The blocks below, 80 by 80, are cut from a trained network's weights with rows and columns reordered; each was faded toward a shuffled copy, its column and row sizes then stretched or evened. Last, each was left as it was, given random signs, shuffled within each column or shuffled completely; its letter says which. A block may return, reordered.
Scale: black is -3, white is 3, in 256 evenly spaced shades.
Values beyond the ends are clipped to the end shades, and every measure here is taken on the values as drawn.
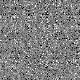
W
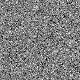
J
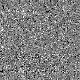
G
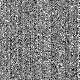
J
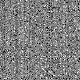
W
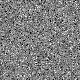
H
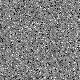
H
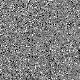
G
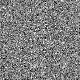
J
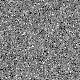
H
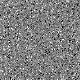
J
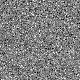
H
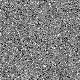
H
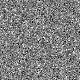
J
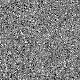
J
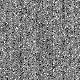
J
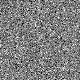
J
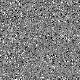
G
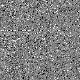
G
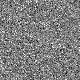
H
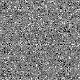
W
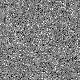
H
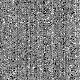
W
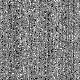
J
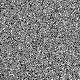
H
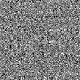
W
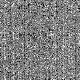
W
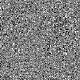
W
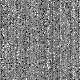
J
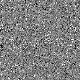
G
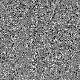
J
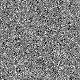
J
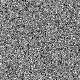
H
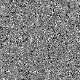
G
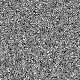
H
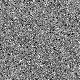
H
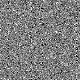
G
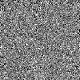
W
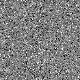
J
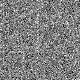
J
